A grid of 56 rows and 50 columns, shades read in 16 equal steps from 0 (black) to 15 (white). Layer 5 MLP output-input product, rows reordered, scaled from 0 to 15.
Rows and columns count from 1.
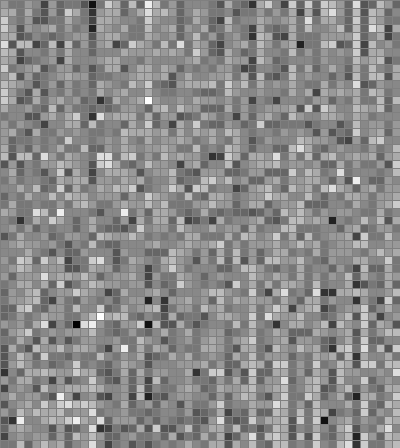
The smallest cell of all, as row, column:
41, 10
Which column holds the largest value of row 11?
45
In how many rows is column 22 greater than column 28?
21
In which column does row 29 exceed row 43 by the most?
37
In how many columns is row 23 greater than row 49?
17
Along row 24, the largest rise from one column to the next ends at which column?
25
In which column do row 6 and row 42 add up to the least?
38
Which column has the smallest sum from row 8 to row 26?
12
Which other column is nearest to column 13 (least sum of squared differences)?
34
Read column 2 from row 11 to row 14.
10 9 10 8
